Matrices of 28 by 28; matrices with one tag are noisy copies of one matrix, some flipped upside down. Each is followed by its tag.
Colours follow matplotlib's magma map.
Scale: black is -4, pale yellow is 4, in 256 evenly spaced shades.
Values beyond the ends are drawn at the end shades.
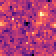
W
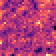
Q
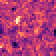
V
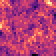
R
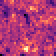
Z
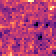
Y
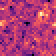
W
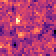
V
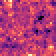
Y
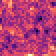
Y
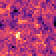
V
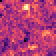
Z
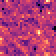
Q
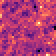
Q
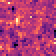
V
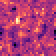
V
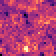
Z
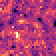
V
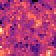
R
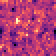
V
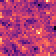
Q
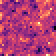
Q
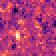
V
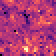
Z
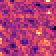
Q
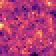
R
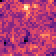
Z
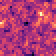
W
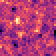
V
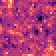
Y
